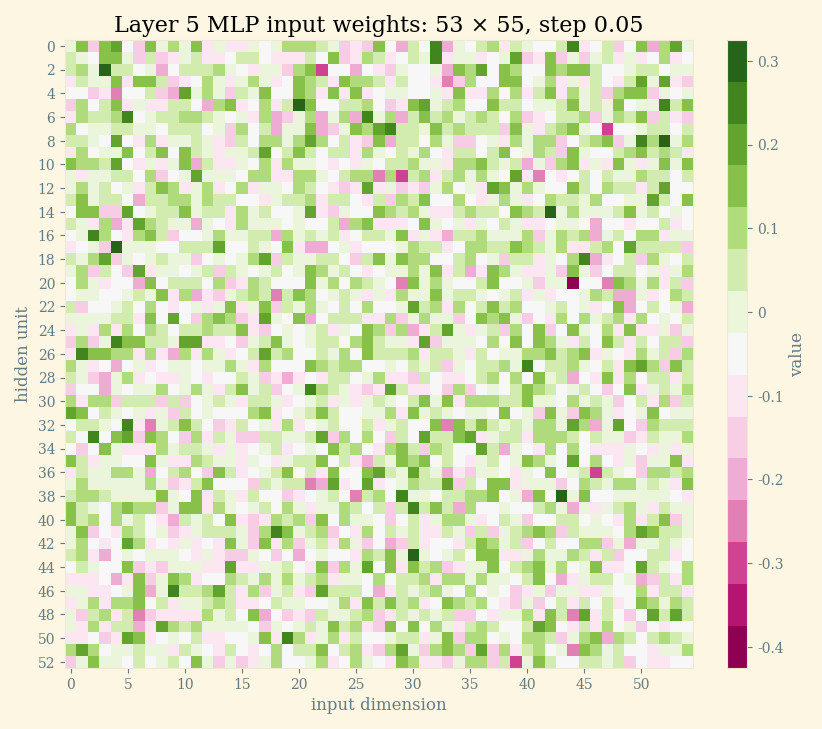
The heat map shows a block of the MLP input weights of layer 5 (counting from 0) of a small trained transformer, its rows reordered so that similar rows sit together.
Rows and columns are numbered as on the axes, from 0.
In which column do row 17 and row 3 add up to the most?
4
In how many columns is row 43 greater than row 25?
14
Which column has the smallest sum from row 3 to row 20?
18
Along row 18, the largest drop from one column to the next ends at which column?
46
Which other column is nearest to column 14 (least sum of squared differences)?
24
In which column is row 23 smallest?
21
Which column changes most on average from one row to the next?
44
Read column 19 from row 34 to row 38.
-0.1 0 0.15 0.05 -0.15
